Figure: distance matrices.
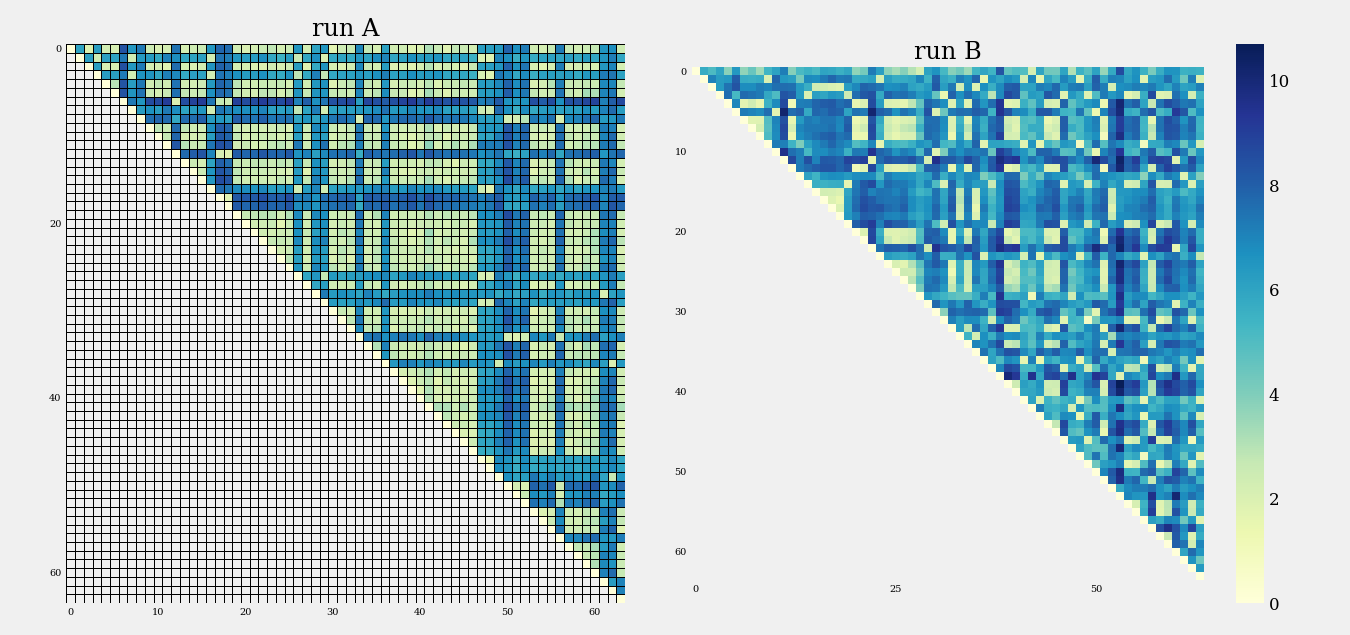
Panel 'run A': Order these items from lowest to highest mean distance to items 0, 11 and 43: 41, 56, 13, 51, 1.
13, 41, 1, 51, 56
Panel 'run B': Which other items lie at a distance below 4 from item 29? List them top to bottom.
11, 22, 60
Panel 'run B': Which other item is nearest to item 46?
62
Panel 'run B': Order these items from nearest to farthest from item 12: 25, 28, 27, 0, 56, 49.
25, 27, 0, 28, 56, 49
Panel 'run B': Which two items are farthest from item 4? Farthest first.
53, 38
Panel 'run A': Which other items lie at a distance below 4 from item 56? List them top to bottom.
8, 33, 50, 51, 52
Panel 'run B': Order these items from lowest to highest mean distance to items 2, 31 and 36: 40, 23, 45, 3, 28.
3, 23, 28, 45, 40
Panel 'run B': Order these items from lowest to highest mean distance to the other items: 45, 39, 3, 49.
49, 45, 3, 39
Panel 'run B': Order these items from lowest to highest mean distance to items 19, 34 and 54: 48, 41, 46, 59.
46, 59, 41, 48
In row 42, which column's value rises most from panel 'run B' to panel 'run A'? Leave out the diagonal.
28
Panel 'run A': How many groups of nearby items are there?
6
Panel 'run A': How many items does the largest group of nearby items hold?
41
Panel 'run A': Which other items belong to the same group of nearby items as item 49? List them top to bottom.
36, 62
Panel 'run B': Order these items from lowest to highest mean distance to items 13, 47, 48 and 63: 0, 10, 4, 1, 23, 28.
1, 23, 0, 28, 4, 10
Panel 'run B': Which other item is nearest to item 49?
31
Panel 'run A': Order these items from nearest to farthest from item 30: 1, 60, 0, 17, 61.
0, 60, 1, 61, 17
